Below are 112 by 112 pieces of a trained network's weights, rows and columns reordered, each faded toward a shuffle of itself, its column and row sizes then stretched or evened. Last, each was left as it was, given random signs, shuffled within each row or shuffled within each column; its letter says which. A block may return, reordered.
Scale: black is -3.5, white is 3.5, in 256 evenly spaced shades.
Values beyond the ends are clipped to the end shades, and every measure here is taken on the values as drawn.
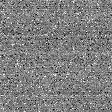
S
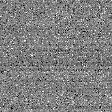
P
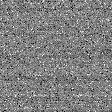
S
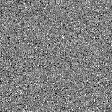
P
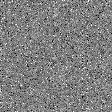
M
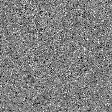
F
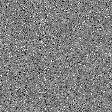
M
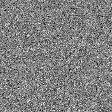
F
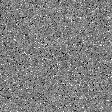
S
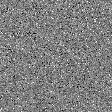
S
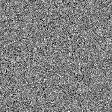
M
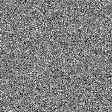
M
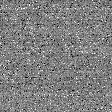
S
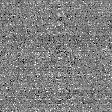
P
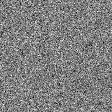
M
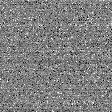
S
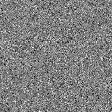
P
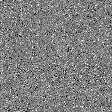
S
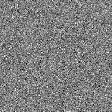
P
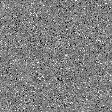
F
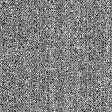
M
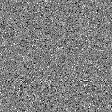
P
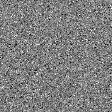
F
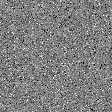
M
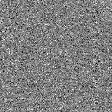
P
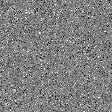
F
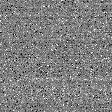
S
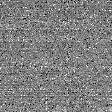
P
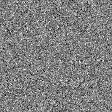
S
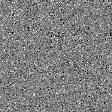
F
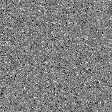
F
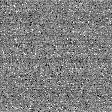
S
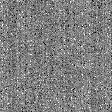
P
